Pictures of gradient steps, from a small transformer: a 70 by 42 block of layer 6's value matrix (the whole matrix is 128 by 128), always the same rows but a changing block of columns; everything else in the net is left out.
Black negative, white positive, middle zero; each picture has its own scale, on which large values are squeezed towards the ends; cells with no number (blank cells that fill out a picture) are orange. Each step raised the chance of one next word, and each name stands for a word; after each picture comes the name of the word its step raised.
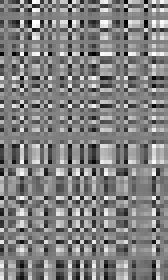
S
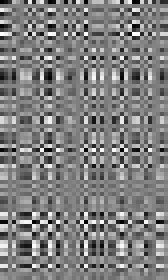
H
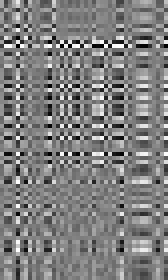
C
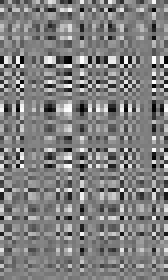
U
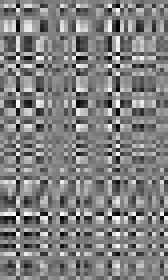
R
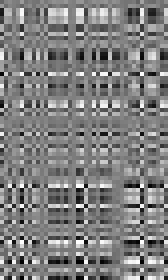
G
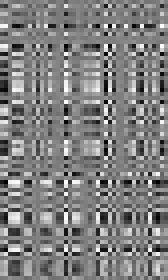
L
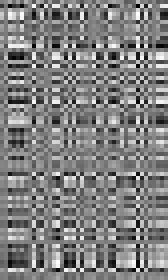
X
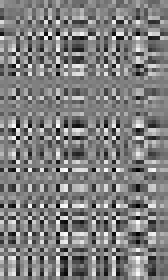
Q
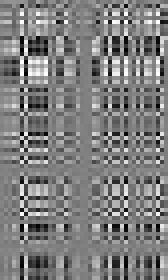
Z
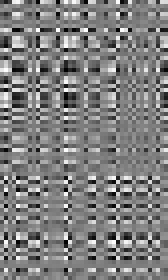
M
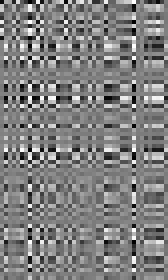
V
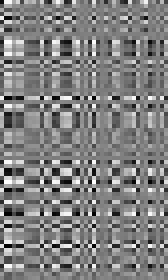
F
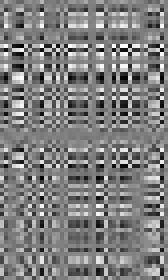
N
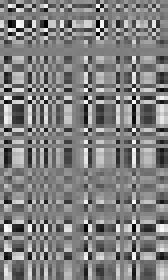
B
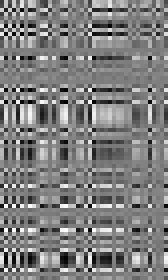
B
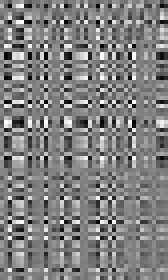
X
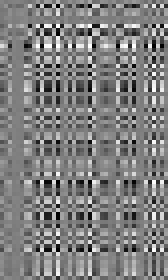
L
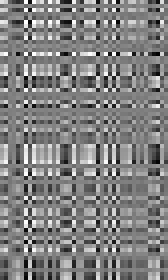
S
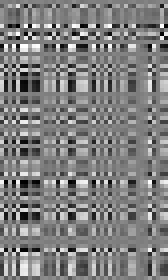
L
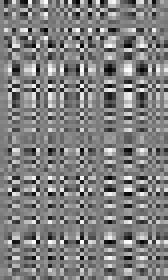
M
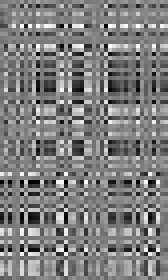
L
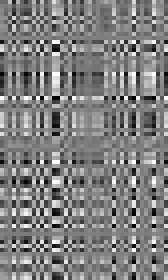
F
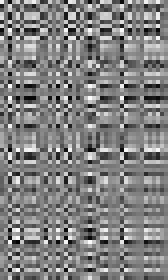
V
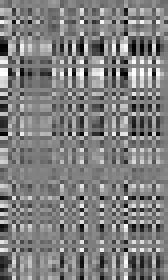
Z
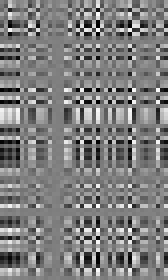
B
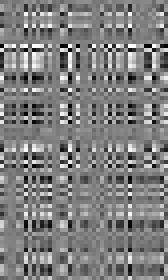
N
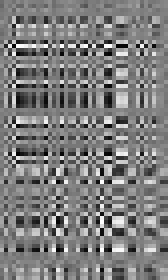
C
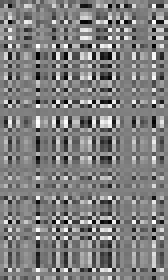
X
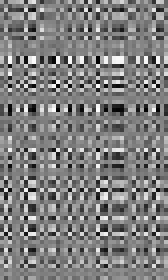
U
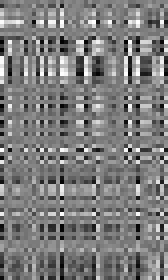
Z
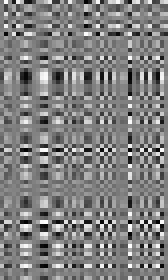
H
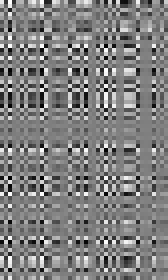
M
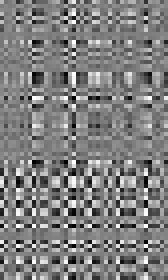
F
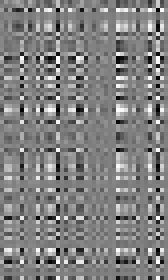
U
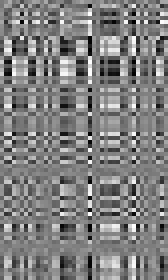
Z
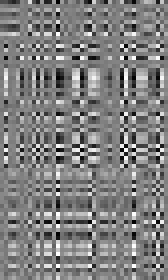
H
